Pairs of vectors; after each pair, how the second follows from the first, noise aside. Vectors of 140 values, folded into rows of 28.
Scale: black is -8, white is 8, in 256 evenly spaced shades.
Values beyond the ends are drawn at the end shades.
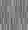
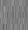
wrapped around, shrunk.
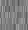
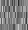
scaled up.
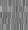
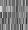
scaled up.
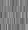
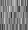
wrapped around, negated, scaled up.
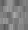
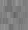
negated, shrunk.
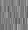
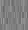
wrapped around, shrunk.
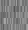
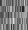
reversed, negated, scaled up.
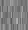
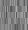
reversed, negated.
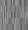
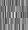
negated, scaled up.
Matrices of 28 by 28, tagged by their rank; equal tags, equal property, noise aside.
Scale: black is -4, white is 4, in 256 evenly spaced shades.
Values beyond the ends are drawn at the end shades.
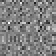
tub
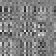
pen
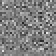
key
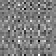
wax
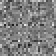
key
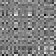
pen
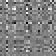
pen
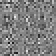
tub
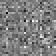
tub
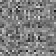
key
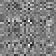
wax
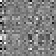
wax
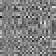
tub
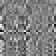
pen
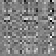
wax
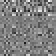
pen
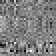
wax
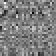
tub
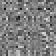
tub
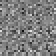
key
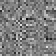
tub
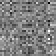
tub
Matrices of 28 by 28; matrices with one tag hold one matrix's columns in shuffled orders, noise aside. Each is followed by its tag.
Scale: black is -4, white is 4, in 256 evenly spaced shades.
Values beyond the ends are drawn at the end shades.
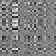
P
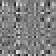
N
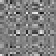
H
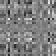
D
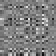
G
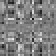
D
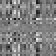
D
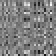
N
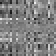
D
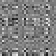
G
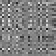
P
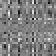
D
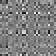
H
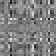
D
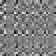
H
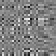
G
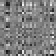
N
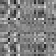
D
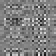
G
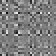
H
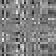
D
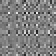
H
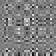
G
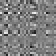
H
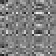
H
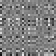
G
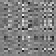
P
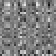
N
